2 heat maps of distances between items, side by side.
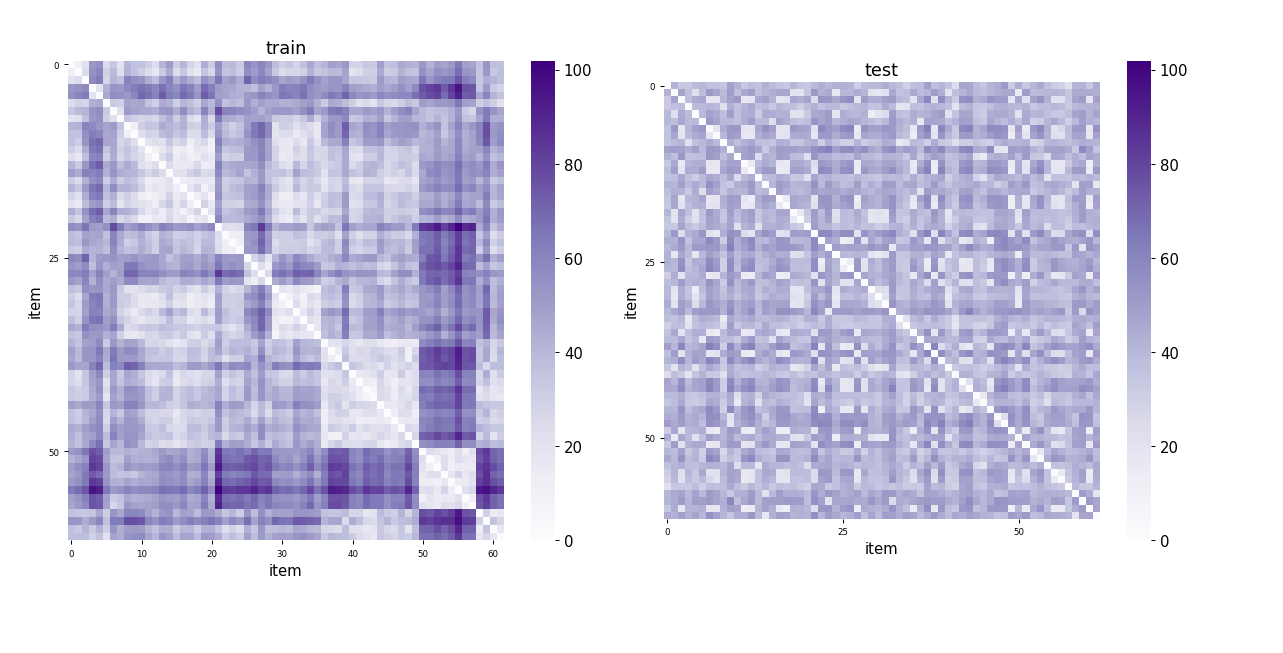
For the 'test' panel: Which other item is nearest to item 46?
22
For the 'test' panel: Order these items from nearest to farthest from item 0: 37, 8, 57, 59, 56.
57, 56, 8, 59, 37
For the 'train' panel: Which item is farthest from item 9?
59
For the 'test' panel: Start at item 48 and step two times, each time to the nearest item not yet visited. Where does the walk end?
47
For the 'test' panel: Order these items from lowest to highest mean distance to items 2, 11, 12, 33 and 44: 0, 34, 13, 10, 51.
51, 34, 0, 13, 10
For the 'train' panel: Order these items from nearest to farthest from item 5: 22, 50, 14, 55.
22, 14, 50, 55
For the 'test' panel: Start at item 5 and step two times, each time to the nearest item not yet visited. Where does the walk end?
15
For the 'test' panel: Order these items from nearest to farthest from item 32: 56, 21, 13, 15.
13, 15, 56, 21
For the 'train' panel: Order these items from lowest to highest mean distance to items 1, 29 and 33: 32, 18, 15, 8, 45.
18, 32, 15, 8, 45
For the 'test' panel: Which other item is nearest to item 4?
29
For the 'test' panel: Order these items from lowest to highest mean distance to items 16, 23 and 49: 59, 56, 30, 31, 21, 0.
56, 21, 0, 59, 30, 31
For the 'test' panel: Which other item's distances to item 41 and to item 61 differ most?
34
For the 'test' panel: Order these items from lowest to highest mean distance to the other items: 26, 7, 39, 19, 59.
19, 7, 26, 39, 59
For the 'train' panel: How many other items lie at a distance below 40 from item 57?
9
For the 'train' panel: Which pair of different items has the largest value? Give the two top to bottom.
21, 55
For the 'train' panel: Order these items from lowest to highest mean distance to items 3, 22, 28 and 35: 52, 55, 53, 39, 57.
39, 53, 57, 52, 55
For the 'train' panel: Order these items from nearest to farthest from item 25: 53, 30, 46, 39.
46, 30, 39, 53
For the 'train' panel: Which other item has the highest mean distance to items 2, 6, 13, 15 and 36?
55
